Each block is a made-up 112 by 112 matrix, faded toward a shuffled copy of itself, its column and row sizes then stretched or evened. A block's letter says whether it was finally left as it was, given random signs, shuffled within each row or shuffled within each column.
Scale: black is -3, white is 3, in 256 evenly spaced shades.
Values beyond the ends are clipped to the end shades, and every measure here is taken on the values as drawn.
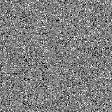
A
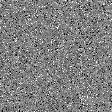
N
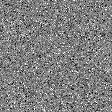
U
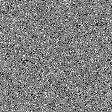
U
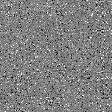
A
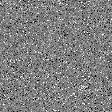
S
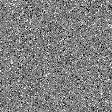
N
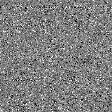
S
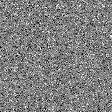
U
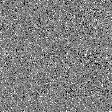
S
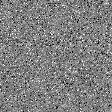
U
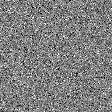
U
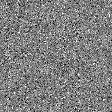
N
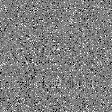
A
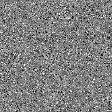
S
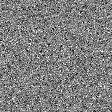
U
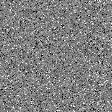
N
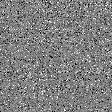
U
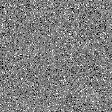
A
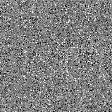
A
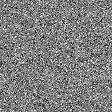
N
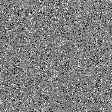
S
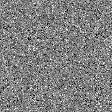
S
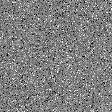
N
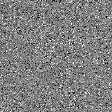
S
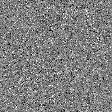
N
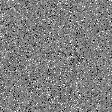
N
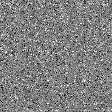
S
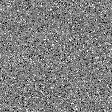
U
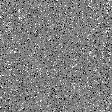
N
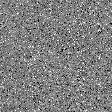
N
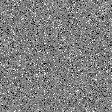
N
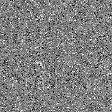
A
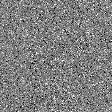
N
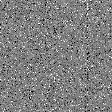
N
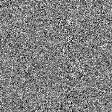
S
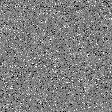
U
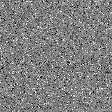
U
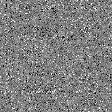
A
